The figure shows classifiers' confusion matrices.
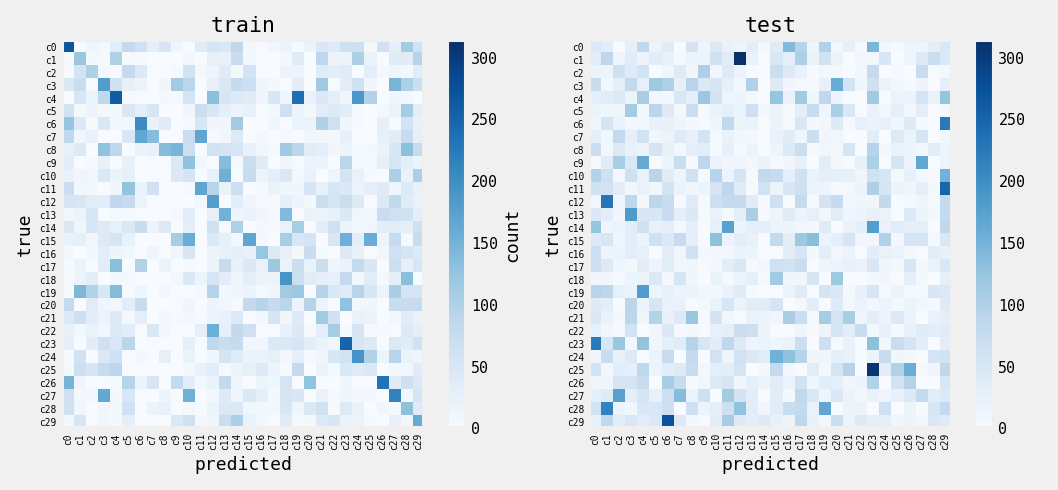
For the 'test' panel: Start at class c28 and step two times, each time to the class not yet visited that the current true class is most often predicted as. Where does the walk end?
c12
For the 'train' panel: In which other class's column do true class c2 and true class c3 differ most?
c27
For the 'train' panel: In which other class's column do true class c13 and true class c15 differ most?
c25
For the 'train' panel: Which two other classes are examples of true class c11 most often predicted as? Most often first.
c5, c12
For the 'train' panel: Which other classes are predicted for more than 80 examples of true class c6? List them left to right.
c0, c14, c21
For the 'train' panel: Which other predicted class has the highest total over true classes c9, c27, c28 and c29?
c10
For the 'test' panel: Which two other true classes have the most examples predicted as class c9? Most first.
c4, c2
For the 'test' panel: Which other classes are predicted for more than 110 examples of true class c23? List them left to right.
c0, c2, c4
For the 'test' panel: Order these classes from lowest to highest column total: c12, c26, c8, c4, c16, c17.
c26, c16, c8, c12, c4, c17
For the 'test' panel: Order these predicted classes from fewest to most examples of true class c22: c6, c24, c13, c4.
c4, c24, c6, c13
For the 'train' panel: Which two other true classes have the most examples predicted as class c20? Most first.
c26, c16
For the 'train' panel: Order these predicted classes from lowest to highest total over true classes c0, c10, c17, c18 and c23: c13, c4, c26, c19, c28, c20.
c26, c20, c19, c4, c28, c13
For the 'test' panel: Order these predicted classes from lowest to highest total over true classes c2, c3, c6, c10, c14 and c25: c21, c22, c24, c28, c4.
c28, c22, c24, c21, c4
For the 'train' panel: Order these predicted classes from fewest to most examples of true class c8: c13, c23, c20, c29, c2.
c2, c23, c20, c13, c29
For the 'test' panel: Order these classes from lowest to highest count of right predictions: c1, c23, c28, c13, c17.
c28, c17, c1, c13, c23
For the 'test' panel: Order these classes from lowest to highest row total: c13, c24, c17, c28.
c17, c13, c24, c28
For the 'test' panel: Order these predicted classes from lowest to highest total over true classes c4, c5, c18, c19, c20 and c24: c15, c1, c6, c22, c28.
c22, c28, c6, c1, c15
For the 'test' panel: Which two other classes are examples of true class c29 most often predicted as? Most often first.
c6, c11
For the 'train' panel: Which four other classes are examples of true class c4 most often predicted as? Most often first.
c19, c24, c12, c25
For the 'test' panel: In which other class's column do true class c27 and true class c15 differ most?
c2
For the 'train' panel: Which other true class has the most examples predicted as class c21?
c3
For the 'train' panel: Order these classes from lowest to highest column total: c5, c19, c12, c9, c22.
c9, c22, c5, c19, c12
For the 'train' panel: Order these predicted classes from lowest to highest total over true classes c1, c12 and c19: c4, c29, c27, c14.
c14, c29, c27, c4
